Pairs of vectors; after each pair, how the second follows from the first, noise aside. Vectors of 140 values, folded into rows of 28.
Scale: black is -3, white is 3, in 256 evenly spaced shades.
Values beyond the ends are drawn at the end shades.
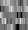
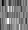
wrapped around, negated, partly zeroed.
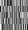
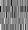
partly zeroed.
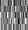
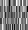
wrapped around.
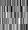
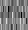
reversed, negated, partly zeroed.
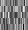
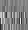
wrapped around, negated, partly zeroed.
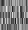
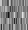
wrapped around, negated, partly zeroed.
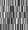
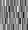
wrapped around, partly zeroed.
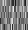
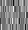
partly zeroed.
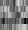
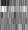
reversed, negated, partly zeroed.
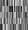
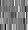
wrapped around, partly zeroed.
